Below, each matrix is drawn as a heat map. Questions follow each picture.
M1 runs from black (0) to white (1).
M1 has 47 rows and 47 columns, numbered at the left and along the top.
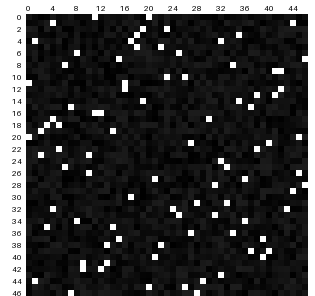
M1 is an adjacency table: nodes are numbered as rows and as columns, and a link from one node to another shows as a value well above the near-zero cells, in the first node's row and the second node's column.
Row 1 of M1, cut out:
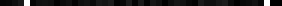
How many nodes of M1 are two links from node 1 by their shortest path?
3
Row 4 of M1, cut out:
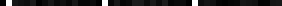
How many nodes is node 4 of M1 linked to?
3
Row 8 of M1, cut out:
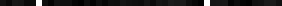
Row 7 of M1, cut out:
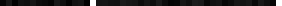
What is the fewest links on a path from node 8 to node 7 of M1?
7
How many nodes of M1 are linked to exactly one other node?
4
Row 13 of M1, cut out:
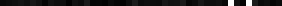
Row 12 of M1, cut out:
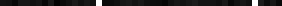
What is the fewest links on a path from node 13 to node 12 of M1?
4
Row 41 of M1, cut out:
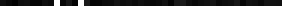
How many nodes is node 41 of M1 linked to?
2
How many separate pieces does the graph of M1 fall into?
3
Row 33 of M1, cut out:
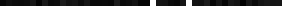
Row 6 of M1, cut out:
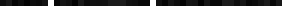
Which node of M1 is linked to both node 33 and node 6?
node 25
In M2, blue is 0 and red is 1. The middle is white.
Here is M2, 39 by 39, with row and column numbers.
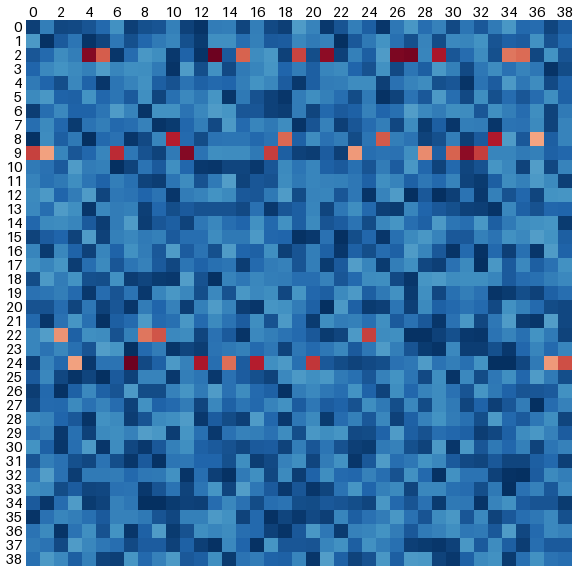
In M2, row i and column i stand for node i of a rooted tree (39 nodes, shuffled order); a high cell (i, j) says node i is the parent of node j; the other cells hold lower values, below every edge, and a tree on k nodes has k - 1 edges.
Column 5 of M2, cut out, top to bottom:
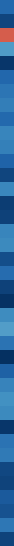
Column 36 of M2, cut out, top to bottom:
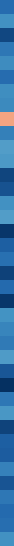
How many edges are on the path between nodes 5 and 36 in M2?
4
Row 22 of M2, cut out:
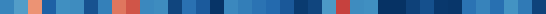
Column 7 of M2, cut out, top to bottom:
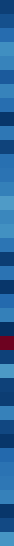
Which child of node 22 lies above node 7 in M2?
24
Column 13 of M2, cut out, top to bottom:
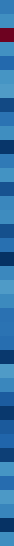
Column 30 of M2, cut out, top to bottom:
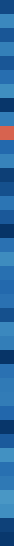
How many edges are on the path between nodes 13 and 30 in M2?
4
